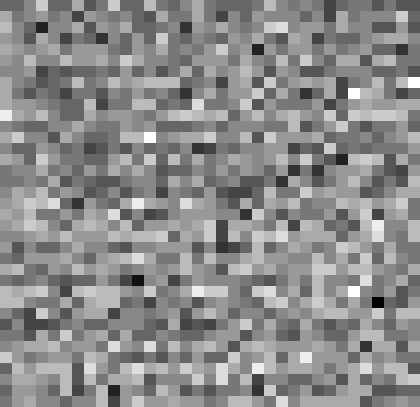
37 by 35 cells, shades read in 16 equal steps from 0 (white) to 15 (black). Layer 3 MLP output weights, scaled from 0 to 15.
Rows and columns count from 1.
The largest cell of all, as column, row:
32, 28
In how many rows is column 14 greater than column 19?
21
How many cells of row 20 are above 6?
19
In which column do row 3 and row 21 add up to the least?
24
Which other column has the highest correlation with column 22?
33
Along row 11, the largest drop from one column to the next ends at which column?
30
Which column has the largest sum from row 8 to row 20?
9
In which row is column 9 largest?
4
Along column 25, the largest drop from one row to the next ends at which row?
17
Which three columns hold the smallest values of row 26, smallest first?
31, 27, 34
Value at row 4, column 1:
6
